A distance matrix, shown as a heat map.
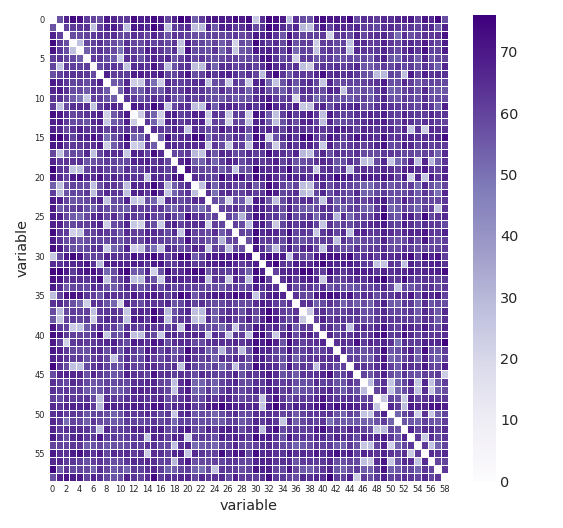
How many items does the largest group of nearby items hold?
9
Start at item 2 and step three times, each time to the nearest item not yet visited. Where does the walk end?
34
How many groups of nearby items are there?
15
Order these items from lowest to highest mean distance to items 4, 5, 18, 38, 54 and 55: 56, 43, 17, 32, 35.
56, 17, 43, 35, 32
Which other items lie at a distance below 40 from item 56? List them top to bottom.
18, 46, 47, 50, 54
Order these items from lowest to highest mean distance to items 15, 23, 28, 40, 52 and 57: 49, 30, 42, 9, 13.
13, 42, 9, 49, 30
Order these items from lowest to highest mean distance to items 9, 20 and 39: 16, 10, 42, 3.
3, 10, 16, 42
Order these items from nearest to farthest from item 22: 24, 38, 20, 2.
38, 24, 2, 20
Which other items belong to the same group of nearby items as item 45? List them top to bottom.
58
